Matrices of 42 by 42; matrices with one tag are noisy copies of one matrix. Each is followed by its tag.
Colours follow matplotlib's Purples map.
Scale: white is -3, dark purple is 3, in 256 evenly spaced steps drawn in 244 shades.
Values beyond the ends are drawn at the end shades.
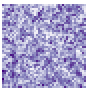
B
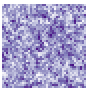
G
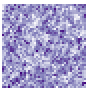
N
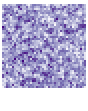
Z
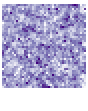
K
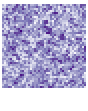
N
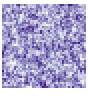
K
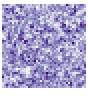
Z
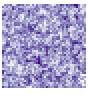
K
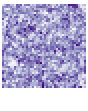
K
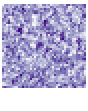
N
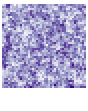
G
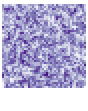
Z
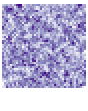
Z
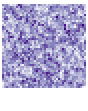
Z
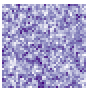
K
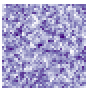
N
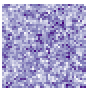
G
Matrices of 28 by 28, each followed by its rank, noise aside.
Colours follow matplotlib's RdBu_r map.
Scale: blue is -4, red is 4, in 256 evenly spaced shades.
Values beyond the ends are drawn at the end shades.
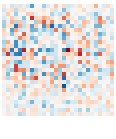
six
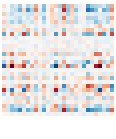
two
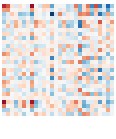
three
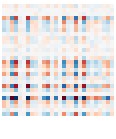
one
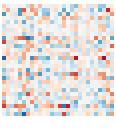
four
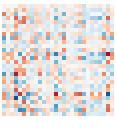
three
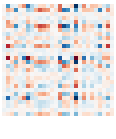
two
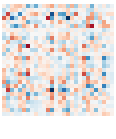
four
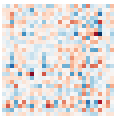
four
